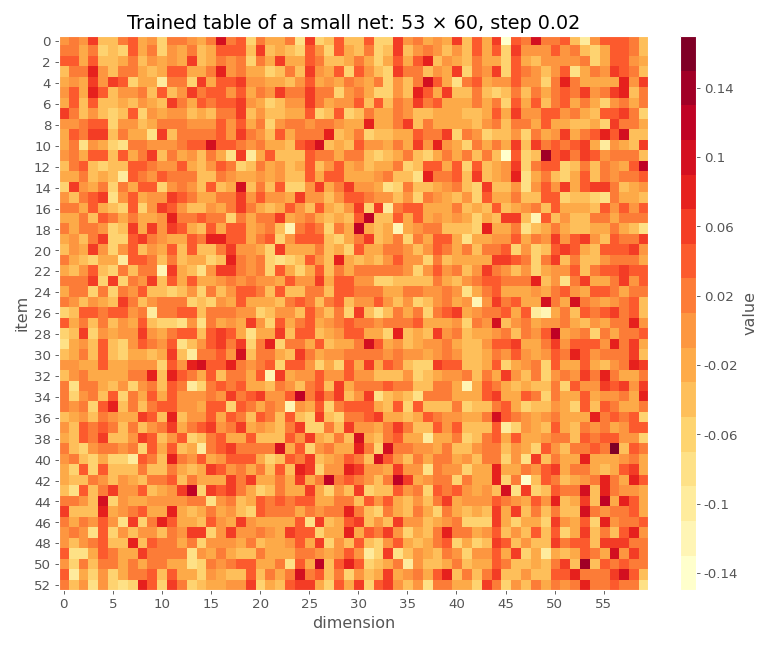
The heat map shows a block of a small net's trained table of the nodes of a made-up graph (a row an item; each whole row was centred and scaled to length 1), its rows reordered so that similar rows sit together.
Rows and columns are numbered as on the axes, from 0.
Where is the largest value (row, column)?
39, 56
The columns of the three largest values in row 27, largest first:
44, 58, 19
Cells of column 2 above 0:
23
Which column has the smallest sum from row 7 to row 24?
5
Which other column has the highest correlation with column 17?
38
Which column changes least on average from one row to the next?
42
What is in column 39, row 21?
-0.04
